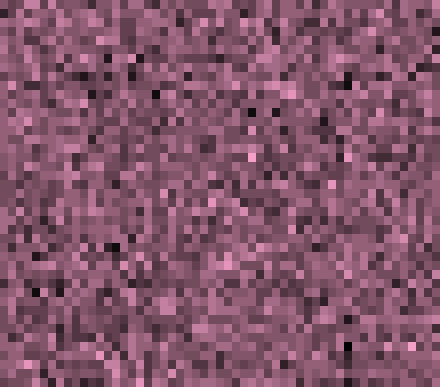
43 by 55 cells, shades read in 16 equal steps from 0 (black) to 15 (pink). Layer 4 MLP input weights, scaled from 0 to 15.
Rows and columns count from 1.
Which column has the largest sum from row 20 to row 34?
10
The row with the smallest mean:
32
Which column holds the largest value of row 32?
52
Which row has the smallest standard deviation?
42
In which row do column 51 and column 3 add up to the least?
35
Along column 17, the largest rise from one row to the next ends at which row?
33
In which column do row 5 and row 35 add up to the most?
34
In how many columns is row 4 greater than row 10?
21
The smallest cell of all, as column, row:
44, 39
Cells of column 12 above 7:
27
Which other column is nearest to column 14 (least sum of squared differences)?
23
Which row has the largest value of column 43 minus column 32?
13
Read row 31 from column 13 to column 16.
9 8 9 5
